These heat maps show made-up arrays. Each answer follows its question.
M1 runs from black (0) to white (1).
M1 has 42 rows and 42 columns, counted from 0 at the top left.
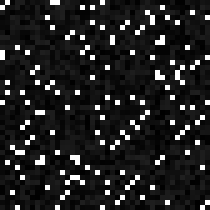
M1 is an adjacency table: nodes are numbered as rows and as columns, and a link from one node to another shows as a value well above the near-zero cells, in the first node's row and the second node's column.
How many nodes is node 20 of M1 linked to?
5
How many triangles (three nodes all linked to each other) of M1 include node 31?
2
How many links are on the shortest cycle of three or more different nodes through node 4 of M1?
4
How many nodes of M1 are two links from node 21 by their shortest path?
5
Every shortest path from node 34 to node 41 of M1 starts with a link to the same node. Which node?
node 24
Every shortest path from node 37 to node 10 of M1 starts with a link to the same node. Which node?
node 30
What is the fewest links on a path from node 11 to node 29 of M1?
6
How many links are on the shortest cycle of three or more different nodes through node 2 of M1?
6
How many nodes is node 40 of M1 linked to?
3
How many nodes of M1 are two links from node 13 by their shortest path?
6
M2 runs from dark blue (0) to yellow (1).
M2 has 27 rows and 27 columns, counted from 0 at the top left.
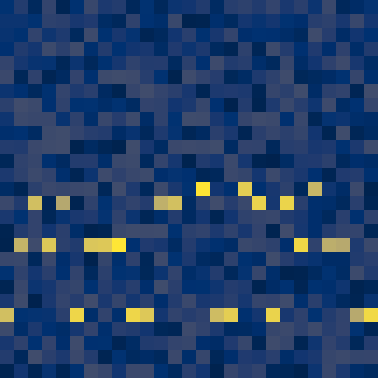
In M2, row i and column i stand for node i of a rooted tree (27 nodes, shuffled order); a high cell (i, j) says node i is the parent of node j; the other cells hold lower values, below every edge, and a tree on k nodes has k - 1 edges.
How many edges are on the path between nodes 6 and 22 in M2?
3
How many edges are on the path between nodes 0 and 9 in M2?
2
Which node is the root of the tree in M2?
13
